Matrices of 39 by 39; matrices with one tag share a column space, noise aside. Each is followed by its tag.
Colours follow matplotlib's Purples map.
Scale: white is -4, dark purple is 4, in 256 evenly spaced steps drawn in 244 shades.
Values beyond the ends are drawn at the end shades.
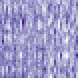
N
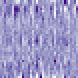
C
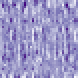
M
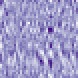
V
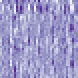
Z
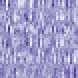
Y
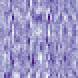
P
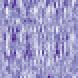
M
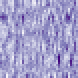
P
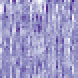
Z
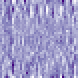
C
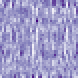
M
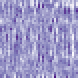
M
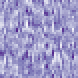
V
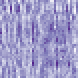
Z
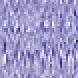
V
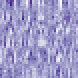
Y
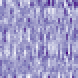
M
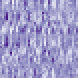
Y
